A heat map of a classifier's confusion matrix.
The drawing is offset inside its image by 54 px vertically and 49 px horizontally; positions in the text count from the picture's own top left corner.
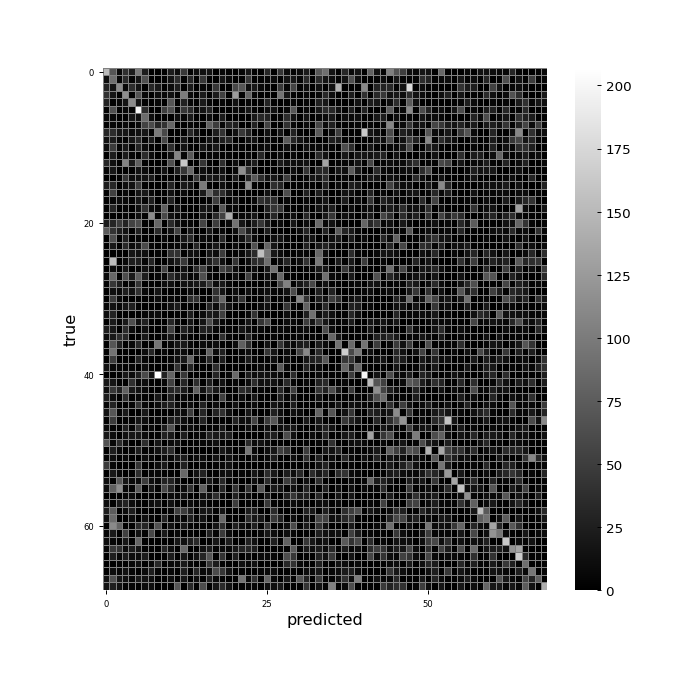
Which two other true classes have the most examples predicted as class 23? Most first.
14, 46
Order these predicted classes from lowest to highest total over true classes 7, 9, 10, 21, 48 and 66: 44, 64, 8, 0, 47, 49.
49, 8, 0, 64, 47, 44
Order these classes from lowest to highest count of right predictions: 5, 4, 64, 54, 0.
4, 54, 0, 64, 5
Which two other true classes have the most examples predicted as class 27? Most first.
3, 39
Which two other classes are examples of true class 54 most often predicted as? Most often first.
41, 2
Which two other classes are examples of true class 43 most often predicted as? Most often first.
42, 18
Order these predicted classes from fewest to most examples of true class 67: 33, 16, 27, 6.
27, 6, 16, 33
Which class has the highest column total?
1
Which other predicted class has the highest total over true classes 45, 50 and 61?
52
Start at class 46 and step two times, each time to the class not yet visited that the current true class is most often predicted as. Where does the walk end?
12
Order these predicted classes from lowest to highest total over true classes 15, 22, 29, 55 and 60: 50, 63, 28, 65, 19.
19, 28, 65, 63, 50
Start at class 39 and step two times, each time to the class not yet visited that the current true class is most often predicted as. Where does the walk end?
31
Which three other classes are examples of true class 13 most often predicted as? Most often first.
21, 38, 50
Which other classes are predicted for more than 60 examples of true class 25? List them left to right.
1, 33, 64
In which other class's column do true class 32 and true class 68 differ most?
35
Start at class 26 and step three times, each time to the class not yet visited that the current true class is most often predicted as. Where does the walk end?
64
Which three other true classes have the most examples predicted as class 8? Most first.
40, 36, 20
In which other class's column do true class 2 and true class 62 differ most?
47
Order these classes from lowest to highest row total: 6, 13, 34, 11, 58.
34, 6, 11, 13, 58
